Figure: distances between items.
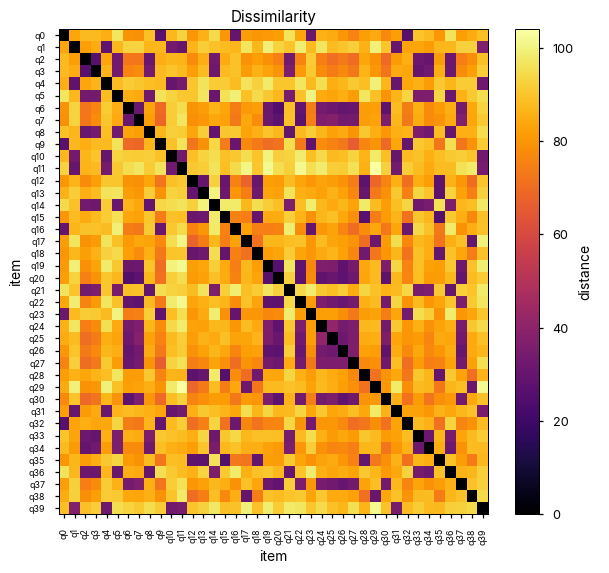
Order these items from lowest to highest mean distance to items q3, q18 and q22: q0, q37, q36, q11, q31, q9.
q37, q36, q9, q0, q31, q11
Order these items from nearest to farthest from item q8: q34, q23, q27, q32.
q34, q27, q32, q23
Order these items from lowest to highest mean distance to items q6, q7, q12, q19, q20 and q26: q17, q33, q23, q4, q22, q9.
q22, q9, q23, q17, q33, q4
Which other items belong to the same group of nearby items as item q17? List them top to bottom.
q29, q38
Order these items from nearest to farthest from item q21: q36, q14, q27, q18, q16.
q36, q14, q27, q18, q16
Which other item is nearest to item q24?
q20
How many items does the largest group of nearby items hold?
11
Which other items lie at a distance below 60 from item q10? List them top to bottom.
q1, q4, q11, q31, q39
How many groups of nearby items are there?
6
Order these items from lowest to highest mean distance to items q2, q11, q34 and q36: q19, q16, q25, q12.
q25, q12, q19, q16
